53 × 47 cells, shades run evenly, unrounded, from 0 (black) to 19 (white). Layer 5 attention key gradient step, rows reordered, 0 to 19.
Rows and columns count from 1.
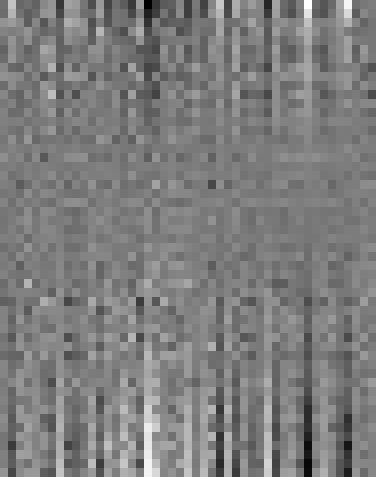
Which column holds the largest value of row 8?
7
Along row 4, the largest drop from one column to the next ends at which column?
19
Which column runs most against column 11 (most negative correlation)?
23
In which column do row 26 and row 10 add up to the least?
20
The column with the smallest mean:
39
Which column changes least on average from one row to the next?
43
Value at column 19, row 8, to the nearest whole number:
5
